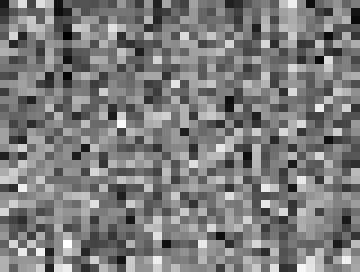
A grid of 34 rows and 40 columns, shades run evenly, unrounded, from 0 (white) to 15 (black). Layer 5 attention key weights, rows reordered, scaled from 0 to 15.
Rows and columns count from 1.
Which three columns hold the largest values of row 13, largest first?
26, 4, 17
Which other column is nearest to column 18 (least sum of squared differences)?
7
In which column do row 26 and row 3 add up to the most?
18
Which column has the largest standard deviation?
8
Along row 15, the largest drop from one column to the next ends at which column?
14
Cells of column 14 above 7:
24
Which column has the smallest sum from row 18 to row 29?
34
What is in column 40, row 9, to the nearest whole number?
9
